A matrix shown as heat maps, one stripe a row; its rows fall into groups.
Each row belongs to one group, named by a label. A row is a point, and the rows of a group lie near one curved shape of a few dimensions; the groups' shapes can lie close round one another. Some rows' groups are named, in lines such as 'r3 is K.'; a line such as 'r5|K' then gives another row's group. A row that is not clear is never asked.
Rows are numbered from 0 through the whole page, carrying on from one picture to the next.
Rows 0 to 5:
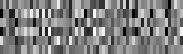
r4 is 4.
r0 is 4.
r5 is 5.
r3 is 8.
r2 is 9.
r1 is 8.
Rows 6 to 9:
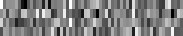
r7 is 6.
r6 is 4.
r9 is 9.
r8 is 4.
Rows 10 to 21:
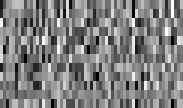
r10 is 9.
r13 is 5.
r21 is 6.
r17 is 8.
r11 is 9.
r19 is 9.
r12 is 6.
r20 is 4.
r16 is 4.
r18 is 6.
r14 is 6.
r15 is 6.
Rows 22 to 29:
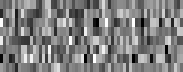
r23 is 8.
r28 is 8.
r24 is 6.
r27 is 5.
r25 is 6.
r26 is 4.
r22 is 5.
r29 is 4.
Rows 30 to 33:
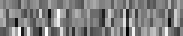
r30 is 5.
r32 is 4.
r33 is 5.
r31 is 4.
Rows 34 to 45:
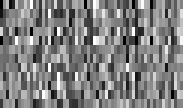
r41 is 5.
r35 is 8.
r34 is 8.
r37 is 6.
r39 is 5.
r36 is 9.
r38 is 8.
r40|9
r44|6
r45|8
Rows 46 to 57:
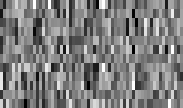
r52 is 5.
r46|5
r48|9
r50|8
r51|9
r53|5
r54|6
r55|6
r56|9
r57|4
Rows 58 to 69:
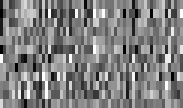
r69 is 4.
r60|8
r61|9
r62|5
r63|8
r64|4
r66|6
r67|5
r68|5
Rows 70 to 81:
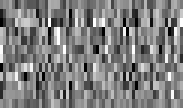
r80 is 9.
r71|9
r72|8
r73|4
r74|4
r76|4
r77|8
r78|4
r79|9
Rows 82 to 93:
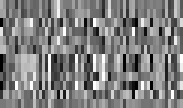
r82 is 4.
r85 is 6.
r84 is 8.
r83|4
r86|4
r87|9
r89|8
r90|5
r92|9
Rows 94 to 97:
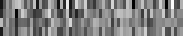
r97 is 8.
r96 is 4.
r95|8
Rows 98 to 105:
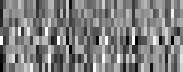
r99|9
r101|5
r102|6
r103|9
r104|8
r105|8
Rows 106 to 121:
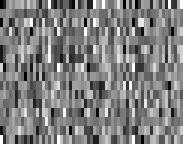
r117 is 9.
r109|6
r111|8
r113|6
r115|4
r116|9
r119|5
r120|9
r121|6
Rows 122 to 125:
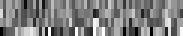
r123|6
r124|5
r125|8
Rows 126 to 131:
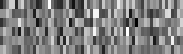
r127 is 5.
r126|8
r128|9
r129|5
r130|9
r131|5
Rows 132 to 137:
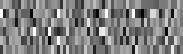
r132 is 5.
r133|6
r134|9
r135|5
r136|4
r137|9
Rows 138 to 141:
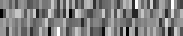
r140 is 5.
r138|9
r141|4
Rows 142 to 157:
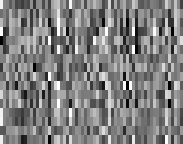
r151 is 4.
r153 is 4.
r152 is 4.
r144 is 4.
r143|4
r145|6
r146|8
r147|6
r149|8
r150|5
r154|4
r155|4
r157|4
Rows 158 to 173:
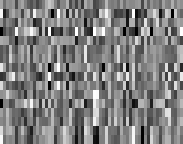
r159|6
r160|9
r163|6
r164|6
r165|4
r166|8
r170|5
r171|5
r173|6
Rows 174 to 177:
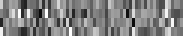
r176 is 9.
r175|5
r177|4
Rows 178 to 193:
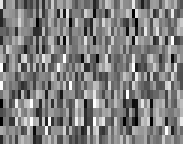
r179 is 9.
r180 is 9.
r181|9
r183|4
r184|6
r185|6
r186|9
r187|4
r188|5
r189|8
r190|9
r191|8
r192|5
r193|8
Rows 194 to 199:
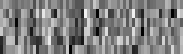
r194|5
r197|6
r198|8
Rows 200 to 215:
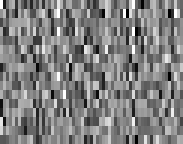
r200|6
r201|4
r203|6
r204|9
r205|6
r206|5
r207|9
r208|4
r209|5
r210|6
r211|8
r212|9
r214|4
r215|9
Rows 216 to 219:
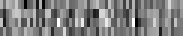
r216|4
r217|5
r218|6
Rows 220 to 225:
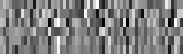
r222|4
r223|5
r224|4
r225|4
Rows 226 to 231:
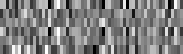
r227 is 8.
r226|4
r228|5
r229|4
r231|5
